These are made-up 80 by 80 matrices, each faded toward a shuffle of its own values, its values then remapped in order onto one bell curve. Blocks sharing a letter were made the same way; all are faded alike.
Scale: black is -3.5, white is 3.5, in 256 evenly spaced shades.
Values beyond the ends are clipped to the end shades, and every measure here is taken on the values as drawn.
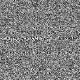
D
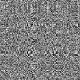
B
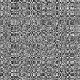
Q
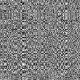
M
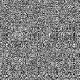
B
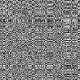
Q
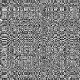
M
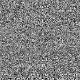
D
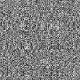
B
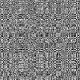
M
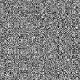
B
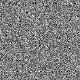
D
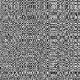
Q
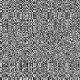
M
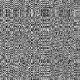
M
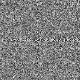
D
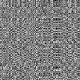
M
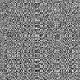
M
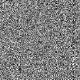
D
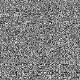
D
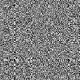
B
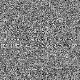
D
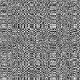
Q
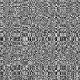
M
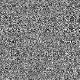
D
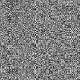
B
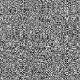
B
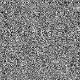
D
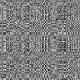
M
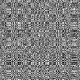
Q
